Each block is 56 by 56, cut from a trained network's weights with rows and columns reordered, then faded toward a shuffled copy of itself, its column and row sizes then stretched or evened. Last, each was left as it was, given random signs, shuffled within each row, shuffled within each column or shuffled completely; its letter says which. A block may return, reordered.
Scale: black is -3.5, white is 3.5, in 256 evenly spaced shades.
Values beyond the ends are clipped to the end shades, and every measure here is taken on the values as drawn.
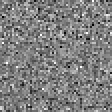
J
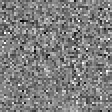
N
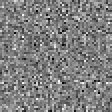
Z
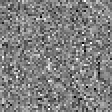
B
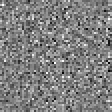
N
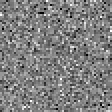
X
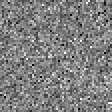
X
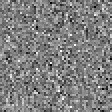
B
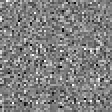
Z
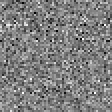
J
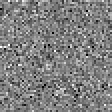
J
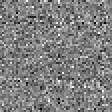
Z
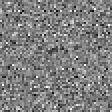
J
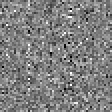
B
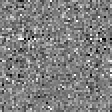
Z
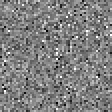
B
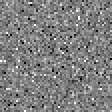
X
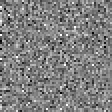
B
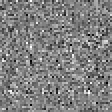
N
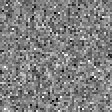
X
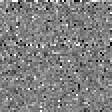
J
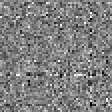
Z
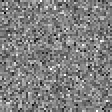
X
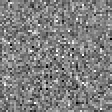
B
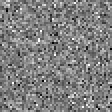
X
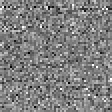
J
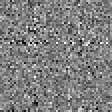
N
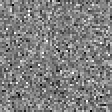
X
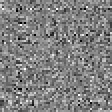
N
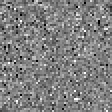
B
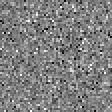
X
